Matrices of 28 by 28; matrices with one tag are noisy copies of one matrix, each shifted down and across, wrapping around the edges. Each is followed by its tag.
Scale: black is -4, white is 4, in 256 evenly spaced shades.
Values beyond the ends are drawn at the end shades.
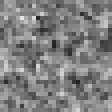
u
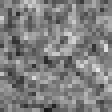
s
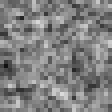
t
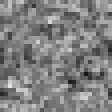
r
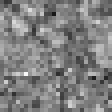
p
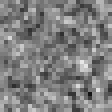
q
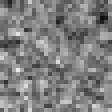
t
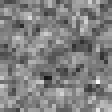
r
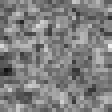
t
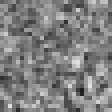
q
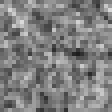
s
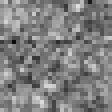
p
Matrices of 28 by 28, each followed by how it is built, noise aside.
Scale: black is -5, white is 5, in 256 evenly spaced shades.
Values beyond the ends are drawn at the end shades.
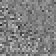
lower triangular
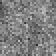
smooth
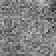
smooth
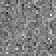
uneven columns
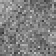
smooth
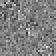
block diagonal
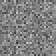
repeating rows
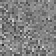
lower triangular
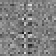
low rank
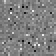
sparse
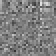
low rank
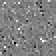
sparse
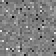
sparse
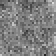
smooth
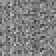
repeating rows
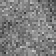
smooth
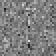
uneven columns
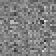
low rank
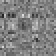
low rank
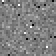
sparse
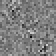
block diagonal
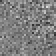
upper triangular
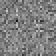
low rank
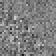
lower triangular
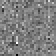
uneven columns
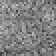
smooth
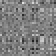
low rank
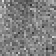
smooth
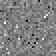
sparse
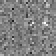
uneven columns
